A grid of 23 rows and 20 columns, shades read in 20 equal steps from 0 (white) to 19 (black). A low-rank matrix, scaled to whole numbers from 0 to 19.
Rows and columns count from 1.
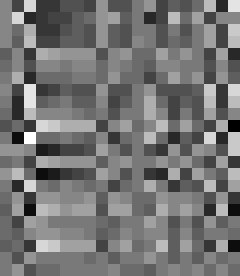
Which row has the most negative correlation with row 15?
20
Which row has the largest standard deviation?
12
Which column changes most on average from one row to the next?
3
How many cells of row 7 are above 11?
4
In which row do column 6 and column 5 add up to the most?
15
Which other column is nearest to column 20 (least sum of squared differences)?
18
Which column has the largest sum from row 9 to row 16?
2
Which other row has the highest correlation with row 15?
13
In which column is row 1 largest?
19
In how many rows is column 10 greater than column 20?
12
